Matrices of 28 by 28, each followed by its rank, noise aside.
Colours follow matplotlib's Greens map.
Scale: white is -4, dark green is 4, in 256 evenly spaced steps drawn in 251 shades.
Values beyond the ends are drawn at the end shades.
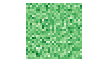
seven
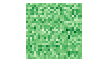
six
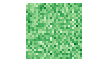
eight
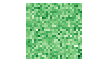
six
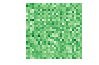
six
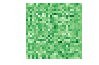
five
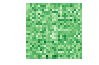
six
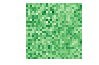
seven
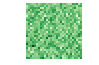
seven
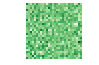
five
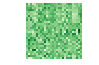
six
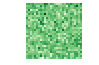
eight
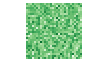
eight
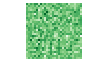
seven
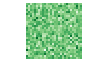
six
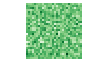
five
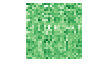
five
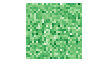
six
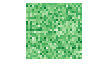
five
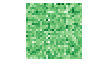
six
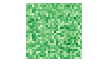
eight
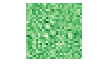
six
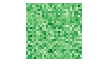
five
